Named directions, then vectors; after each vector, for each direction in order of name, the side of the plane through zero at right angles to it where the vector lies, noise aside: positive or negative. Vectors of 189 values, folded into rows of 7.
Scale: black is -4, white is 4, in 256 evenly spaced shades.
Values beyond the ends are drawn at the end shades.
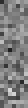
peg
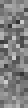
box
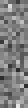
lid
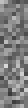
negative, positive, negative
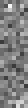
positive, positive, positive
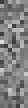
negative, negative, positive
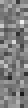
positive, positive, negative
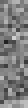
positive, negative, positive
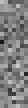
positive, positive, negative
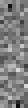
negative, negative, negative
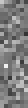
negative, positive, negative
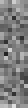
positive, negative, negative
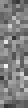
negative, positive, negative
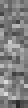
positive, negative, negative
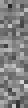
negative, negative, negative
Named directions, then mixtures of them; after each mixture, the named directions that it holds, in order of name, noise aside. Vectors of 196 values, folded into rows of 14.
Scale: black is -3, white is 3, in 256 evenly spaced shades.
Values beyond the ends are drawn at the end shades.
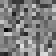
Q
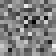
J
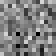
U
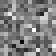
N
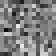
Q.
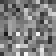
U.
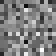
J, U.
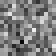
N, U.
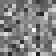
N, Q.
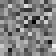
J.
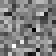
N.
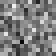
N, U.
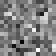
N.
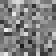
Q.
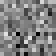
U.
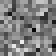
N.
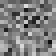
J, Q.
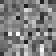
J, U.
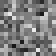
N.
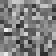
Q.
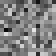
N, Q.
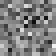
J.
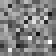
J, U.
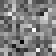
N.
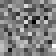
J.
